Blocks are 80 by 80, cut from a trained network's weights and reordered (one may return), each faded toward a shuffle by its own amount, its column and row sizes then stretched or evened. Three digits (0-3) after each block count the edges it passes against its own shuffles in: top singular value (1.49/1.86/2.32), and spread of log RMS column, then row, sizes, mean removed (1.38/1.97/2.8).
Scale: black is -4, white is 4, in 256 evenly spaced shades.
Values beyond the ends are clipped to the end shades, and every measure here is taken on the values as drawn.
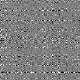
3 2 3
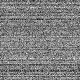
3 0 2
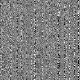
1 3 0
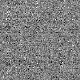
0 2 1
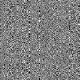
2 3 0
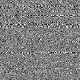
2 0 3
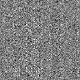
1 2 1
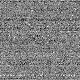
1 0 2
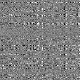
2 2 3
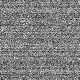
2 0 0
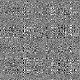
2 2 3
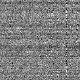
2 2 0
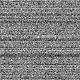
3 1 2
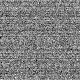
2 1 0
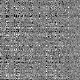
2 3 1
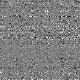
0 2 3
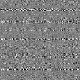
3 1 3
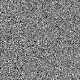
1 1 1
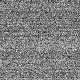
1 0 0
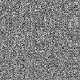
2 1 1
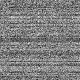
3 1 0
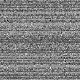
3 1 0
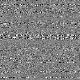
1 1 3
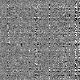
2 3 1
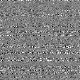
0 1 3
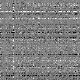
3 2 3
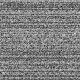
3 0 0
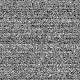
2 1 1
